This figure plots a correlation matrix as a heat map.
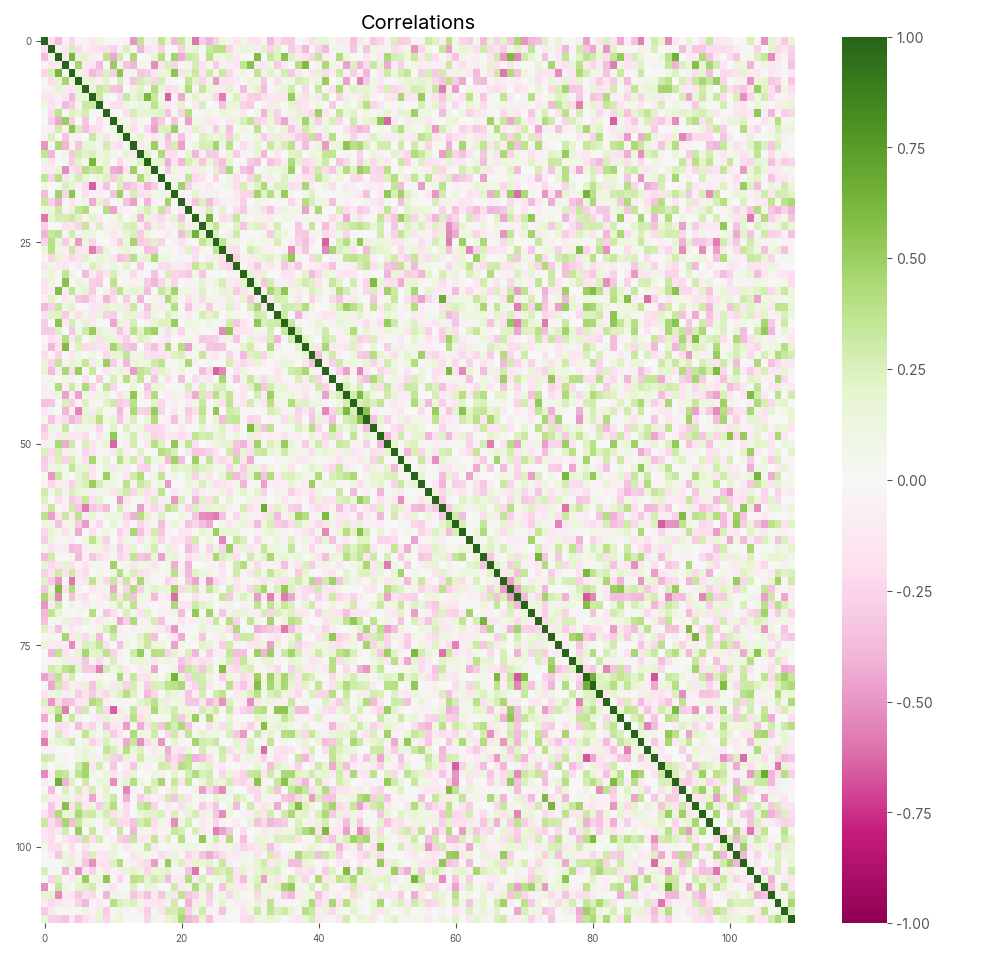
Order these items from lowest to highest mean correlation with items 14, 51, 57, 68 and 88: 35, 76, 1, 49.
1, 49, 35, 76
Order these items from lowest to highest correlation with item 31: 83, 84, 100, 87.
100, 87, 84, 83
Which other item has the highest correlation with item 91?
105
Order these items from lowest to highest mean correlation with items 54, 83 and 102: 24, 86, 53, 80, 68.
53, 24, 86, 68, 80
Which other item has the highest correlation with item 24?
22
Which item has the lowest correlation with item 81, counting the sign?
93
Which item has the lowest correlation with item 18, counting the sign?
7
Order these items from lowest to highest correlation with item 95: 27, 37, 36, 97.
27, 36, 97, 37
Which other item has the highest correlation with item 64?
72
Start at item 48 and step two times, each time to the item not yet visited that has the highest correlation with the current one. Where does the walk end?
3
